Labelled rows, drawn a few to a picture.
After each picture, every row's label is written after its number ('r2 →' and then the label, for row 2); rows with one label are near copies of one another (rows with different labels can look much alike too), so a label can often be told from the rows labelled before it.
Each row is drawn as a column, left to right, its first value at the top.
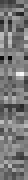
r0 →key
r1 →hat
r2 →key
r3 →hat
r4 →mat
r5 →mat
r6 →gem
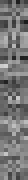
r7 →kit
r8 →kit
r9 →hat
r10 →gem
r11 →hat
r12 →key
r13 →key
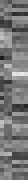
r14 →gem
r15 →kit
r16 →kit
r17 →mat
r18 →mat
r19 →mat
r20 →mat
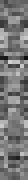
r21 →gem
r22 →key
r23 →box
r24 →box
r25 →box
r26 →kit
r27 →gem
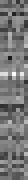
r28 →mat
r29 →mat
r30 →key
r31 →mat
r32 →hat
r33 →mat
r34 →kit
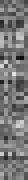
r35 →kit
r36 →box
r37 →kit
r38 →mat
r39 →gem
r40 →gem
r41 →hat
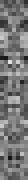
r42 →gem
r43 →key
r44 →box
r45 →hat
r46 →box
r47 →kit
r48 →key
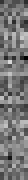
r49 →hat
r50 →gem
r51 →box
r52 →key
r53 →hat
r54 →gem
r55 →key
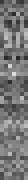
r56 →hat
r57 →gem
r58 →kit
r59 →mat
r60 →key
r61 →hat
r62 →gem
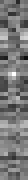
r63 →gem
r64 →gem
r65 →mat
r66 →mat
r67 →hat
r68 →gem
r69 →gem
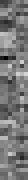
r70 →key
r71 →key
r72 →kit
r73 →gem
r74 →mat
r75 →box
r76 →mat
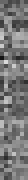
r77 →gem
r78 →box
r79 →hat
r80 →kit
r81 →key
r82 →gem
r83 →kit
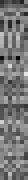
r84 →key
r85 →hat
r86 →kit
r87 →hat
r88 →key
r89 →hat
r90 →mat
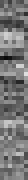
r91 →key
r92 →gem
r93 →key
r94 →gem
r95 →kit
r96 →kit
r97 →mat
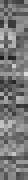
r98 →gem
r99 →hat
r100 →gem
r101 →kit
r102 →hat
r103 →hat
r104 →mat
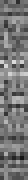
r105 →box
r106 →kit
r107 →mat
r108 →box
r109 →hat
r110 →box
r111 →mat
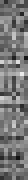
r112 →box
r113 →hat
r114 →box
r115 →gem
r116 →box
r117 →mat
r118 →key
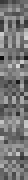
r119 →key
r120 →hat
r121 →kit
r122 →hat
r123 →kit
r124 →box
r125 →gem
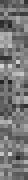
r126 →kit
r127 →key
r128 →kit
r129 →mat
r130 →box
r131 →mat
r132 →hat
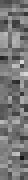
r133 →key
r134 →key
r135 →hat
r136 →kit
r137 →kit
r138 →box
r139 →mat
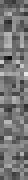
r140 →box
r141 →key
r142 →key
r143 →hat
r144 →box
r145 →kit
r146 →mat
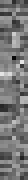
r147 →mat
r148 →mat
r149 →mat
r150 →key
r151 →kit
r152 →box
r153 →hat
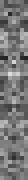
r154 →gem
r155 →key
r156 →mat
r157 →box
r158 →mat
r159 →gem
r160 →key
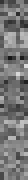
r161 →hat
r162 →kit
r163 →key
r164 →key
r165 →mat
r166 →gem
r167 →kit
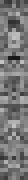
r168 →box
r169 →hat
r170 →key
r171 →gem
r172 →key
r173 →box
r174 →hat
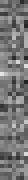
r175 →mat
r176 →mat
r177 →box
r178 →gem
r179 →box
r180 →hat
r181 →kit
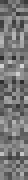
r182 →kit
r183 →hat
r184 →box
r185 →gem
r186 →mat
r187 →kit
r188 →hat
